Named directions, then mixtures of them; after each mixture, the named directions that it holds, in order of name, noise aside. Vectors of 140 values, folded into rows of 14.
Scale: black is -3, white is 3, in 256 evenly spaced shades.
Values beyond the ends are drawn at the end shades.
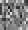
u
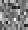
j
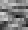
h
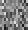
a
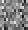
a.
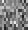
a.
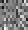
a, u.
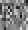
u.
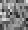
h, u.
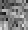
a, h.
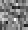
h, j.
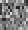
u.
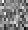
a.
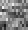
a, h.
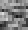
h.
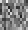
u.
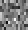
j.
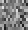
a, u.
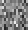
a.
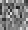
u.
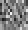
j, u.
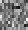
j, u.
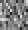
j, u.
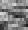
h.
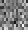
a.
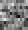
h, u.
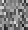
a.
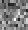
h, j.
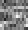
a, h.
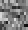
h, j.
